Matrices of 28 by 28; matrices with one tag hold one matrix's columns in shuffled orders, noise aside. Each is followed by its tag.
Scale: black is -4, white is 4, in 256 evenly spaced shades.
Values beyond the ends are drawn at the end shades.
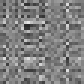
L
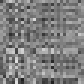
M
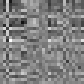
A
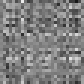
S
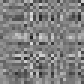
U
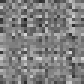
S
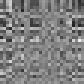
A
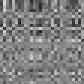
A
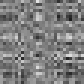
U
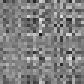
S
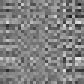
L
